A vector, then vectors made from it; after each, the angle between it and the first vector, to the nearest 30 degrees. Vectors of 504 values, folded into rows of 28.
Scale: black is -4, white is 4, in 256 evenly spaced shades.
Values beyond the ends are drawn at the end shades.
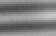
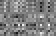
90 degrees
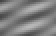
120 degrees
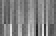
90 degrees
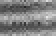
30 degrees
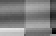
120 degrees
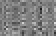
90 degrees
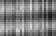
150 degrees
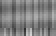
60 degrees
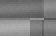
120 degrees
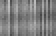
120 degrees
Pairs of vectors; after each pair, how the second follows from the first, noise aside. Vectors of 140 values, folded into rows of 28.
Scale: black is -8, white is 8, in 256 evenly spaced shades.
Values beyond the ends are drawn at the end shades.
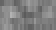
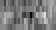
reversed, scaled up.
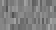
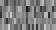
wrapped around, scaled up.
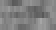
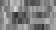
reversed, scaled up.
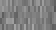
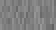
wrapped around, negated, shrunk.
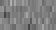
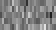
reversed, scaled up.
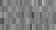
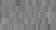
wrapped around, shrunk.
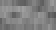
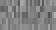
sign-scrambled.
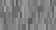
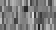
reversed, scaled up.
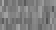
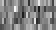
wrapped around, scaled up.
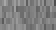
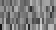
reversed, scaled up.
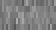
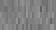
wrapped around, negated, shrunk.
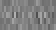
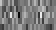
reversed, scaled up.
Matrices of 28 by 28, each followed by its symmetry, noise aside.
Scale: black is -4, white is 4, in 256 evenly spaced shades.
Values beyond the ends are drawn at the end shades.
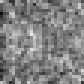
mirrored top to bottom.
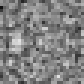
mirrored top to bottom.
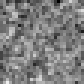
no symmetry.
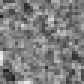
symmetric across the other diagonal.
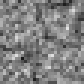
symmetric across the other diagonal.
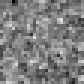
no symmetry.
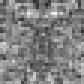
mirrored left to right.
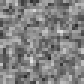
symmetric.
